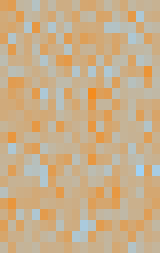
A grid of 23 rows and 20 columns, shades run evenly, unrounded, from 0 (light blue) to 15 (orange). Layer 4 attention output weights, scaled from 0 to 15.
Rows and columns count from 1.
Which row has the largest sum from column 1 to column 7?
19
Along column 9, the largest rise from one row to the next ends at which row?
6
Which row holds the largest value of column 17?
2
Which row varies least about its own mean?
23
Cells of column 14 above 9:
8
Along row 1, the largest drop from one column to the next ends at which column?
3
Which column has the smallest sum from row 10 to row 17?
17
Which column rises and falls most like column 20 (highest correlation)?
4
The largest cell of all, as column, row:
12, 9
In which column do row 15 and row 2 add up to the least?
18
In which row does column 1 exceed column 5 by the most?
1
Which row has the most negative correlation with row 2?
14
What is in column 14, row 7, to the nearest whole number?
2
